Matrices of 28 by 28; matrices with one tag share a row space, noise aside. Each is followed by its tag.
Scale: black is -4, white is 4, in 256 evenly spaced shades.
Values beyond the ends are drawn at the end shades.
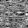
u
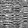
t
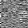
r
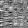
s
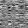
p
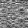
p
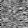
r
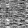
u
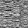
t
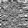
r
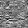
u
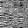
s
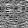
u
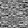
r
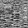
t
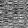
s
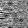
s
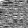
s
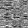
t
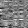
s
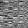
s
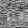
p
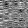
s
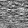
p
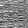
s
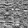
t
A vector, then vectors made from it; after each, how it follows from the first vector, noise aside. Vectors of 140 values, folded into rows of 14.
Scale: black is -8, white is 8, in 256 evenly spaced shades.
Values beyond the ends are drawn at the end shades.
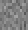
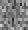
wrapped around, scaled up.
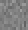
shrunk.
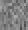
copied.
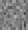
copied.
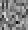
reversed, scaled up.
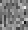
wrapped around, scaled up.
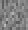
reversed.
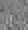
wrapped around, negated, partly zeroed.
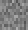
copied.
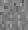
wrapped around, negated, partly zeroed.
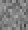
copied.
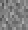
reversed.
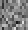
reversed, scaled up.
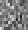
wrapped around, scaled up.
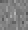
wrapped around, negated, partly zeroed.
